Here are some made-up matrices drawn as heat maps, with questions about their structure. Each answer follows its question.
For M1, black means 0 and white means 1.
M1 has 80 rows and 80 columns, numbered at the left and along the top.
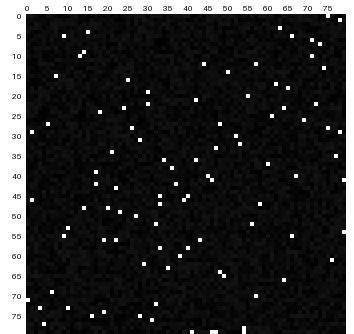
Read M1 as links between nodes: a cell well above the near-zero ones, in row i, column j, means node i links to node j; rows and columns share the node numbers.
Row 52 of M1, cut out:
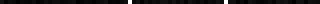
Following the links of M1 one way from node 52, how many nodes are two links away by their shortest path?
4
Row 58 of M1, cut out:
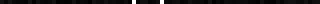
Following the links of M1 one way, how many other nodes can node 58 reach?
5
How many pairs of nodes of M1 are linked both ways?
5
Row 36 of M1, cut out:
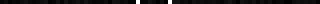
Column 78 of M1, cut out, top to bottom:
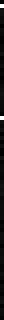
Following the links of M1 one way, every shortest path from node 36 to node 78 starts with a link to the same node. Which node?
node 42
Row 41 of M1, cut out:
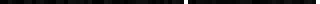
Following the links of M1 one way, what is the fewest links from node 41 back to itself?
2
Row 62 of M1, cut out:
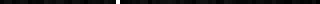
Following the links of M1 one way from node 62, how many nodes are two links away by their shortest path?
2
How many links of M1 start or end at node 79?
6
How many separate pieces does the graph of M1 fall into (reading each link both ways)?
10
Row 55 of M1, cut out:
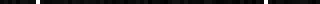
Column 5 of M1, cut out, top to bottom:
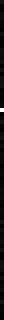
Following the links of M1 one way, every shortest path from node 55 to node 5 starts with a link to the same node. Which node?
node 9
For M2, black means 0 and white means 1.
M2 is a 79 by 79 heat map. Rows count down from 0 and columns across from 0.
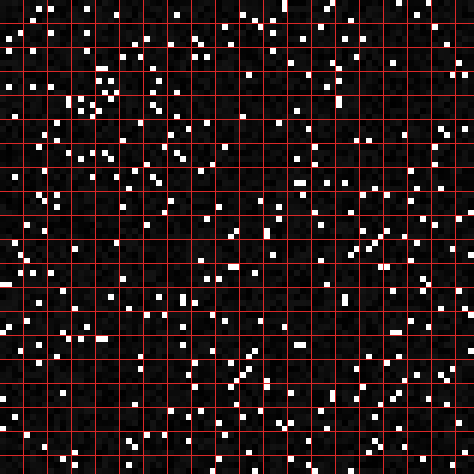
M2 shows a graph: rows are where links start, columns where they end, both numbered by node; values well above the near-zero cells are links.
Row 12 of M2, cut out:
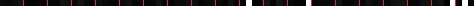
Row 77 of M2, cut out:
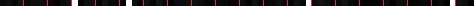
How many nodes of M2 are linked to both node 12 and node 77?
2
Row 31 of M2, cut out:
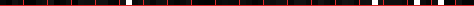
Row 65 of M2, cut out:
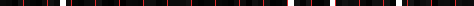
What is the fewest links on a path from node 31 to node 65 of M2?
7
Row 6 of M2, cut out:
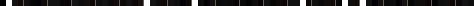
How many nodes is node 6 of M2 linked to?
6
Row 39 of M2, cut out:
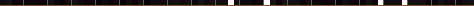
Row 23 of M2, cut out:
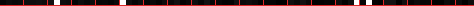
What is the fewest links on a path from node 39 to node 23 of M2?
5
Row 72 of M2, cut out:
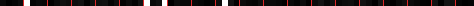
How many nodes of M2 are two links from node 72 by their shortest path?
5
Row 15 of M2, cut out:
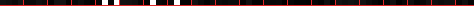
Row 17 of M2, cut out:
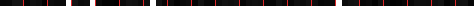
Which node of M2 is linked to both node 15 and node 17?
node 25
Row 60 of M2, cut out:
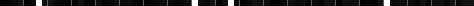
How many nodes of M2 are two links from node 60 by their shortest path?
8
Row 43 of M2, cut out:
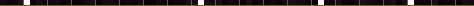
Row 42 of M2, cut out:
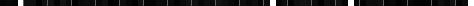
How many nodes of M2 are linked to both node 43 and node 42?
0
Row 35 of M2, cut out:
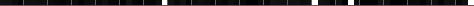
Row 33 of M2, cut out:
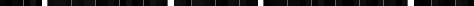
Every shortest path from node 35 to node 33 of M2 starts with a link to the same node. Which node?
node 27
